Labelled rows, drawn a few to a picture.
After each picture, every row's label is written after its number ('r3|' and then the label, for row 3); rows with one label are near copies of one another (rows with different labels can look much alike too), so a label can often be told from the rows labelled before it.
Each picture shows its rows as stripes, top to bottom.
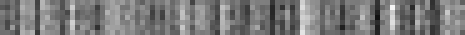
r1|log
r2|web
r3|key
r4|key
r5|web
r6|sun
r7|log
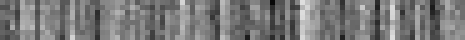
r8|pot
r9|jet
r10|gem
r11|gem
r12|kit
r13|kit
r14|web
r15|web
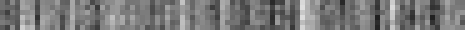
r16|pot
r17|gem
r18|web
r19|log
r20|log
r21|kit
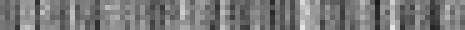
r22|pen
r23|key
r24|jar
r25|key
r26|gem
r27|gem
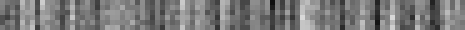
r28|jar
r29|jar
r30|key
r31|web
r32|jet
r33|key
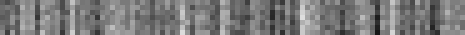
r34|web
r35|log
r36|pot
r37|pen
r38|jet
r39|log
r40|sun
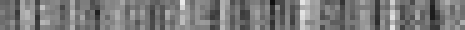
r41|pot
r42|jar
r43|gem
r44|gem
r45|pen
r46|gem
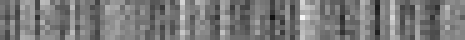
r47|pen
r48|key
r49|key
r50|pot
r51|sun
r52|key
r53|sun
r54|kit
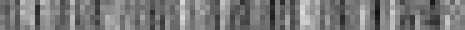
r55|jar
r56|pen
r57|pen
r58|key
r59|key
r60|key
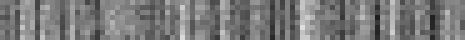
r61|gem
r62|pen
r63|key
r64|jet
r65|log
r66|log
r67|sun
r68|jar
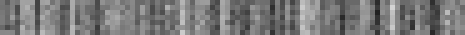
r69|pen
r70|gem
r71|key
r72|sun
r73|key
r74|web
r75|jar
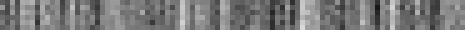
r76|kit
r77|sun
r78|kit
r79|pen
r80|pen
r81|pot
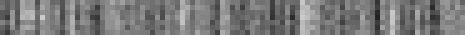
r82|log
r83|jar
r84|kit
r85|kit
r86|sun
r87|kit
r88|web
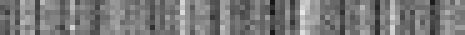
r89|jar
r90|pen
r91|pot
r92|gem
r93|kit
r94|web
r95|pot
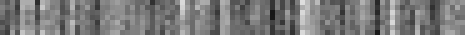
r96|pen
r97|jar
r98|pot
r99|pot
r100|web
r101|kit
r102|kit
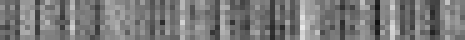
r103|key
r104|sun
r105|log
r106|log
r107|key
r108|web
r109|gem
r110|pot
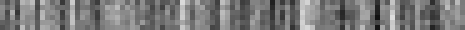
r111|jar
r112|key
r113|sun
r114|sun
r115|web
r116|jet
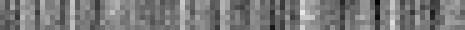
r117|sun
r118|sun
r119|log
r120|jet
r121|web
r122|pot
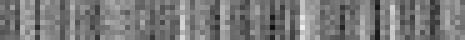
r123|log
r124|sun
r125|gem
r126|pot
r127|key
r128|pot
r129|jet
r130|pen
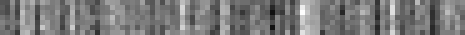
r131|kit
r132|pot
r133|pot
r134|log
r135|log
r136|jar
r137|gem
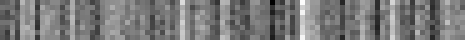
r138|pot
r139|log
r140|pot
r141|web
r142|key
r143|pen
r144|kit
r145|pot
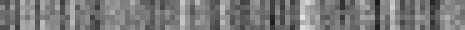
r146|jet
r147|sun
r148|log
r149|pot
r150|jar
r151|kit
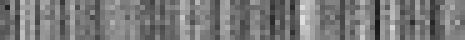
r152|jet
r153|kit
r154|jet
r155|pot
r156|log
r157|jet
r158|jet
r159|jet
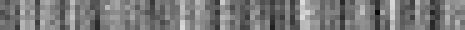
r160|web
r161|key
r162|jet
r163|web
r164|jar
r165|jar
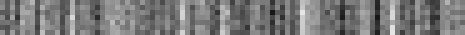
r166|key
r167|sun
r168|pot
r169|sun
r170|log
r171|web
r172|sun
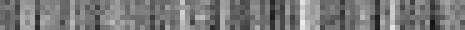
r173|pot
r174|gem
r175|pot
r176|pen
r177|log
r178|gem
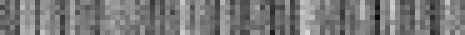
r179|key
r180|jet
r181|key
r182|jet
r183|log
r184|kit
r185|jar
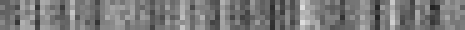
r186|web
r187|log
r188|web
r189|key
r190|gem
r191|pen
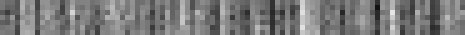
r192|log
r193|log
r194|web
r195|key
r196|pot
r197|gem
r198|gem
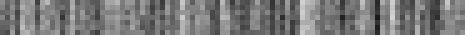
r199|key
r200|key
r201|gem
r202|sun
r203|jet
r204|jet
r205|kit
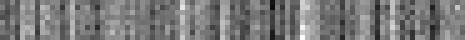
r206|pot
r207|jar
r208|web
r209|pen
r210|sun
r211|gem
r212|log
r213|pot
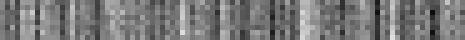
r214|key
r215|sun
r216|log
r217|jar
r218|log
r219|kit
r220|jar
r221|gem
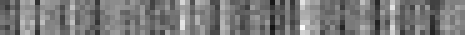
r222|pen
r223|web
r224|kit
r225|jar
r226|jar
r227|pot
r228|gem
